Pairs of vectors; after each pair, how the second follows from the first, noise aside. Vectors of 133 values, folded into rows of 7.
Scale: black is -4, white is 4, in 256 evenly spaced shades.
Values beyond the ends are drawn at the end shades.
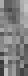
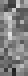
wrapped around.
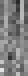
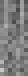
shrunk.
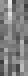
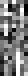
reversed, scaled up.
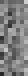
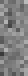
shrunk.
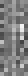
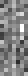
copied.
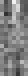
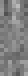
shrunk.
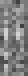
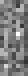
copied.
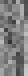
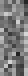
copied.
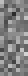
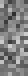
copied.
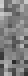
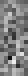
wrapped around.
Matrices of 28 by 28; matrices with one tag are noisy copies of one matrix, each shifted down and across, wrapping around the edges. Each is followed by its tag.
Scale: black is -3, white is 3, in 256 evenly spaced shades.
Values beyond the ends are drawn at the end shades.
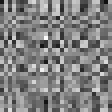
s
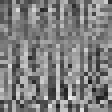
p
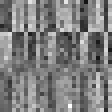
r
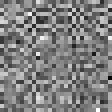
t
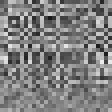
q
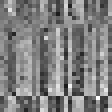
r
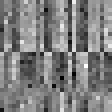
r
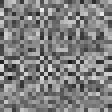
t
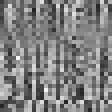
p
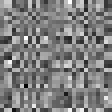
s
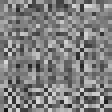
t
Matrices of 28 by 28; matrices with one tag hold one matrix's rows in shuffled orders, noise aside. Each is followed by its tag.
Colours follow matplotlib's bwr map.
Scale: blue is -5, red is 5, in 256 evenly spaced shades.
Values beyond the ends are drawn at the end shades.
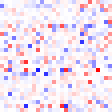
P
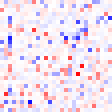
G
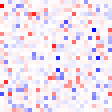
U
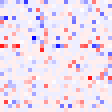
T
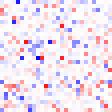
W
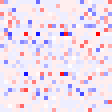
P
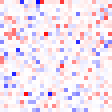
W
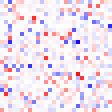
G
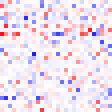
T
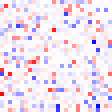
U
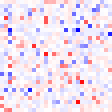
G
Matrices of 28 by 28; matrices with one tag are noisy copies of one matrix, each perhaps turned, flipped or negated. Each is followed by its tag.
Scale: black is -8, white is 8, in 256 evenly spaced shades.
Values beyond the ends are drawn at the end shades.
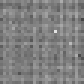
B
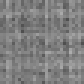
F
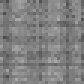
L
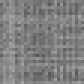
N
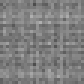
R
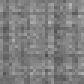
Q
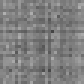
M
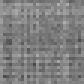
N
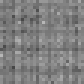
F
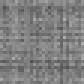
R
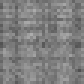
L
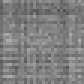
N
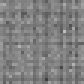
B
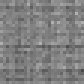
F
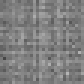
M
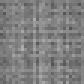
M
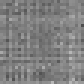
N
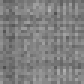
N
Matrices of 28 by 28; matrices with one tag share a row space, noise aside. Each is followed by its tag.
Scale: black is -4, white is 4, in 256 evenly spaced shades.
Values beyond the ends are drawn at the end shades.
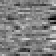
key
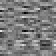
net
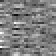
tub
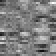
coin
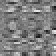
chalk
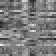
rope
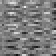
chalk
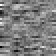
tub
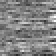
key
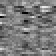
net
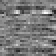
key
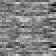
key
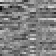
rope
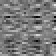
chalk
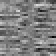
coin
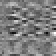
chalk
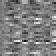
chalk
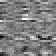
net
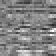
key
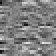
net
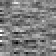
tub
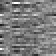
tub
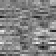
coin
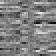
coin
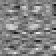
chalk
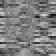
coin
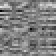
rope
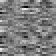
net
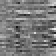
key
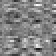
chalk
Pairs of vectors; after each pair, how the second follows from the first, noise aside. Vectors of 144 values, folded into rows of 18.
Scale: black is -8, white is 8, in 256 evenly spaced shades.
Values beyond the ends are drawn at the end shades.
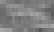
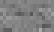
negated, partly zeroed.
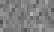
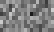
negated, scaled up.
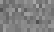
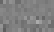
negated, partly zeroed.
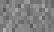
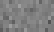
reversed, partly zeroed.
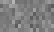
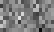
reversed, negated, scaled up.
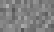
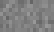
reversed, shrunk.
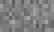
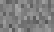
shuffled.
